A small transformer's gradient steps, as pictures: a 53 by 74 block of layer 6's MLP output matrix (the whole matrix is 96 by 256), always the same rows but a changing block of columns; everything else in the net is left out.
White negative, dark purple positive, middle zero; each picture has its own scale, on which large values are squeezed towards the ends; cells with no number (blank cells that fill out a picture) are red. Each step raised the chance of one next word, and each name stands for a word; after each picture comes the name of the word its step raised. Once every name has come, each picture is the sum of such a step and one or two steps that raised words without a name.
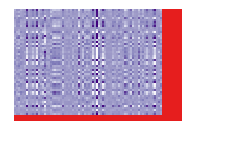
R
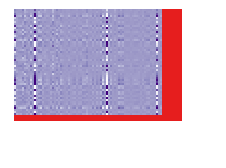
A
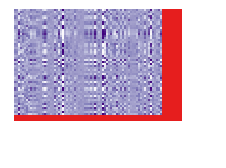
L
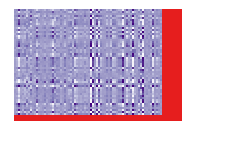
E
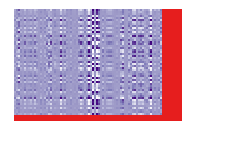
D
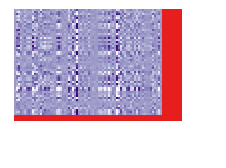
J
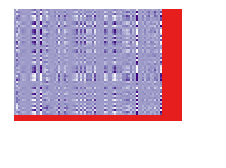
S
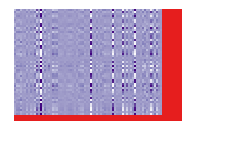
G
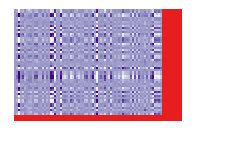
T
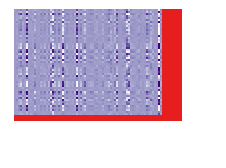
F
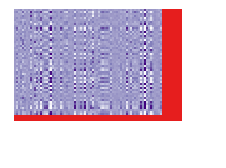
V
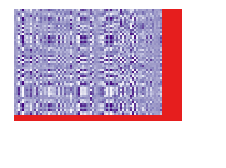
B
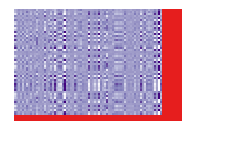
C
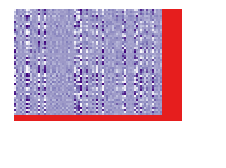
S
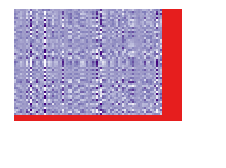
E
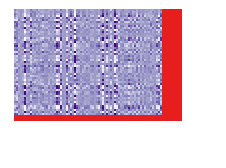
A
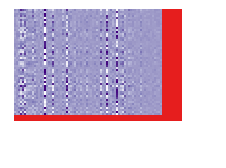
E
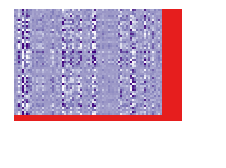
L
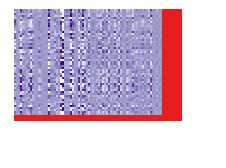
R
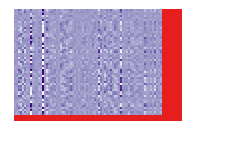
B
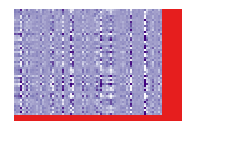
C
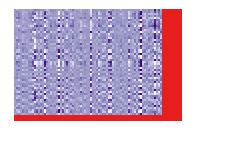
R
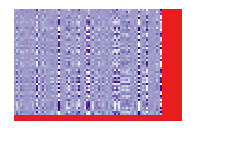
V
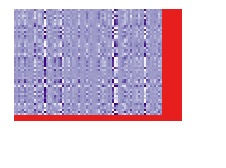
E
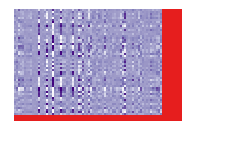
J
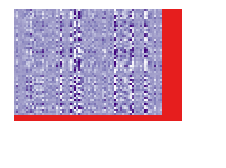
A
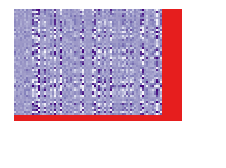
E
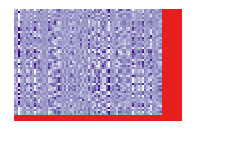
G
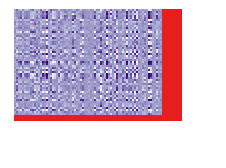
S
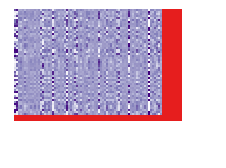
V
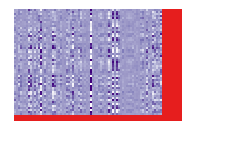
C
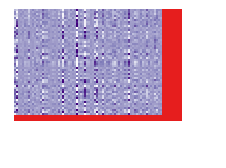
E
